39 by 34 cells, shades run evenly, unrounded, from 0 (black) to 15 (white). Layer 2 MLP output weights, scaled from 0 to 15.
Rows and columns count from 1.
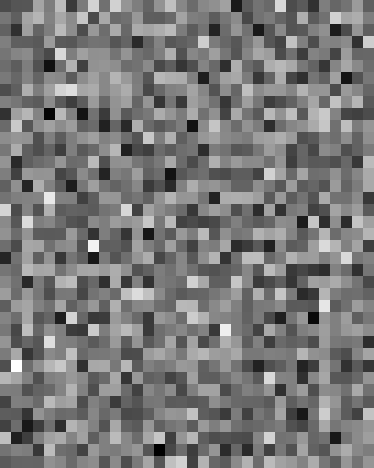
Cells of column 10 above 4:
34
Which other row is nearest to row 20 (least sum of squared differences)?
32
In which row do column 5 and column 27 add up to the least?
24
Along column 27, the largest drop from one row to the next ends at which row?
23
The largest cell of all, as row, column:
31, 2
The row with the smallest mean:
13
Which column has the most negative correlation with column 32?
15
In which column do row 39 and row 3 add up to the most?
16
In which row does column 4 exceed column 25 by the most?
21
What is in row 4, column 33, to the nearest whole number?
3
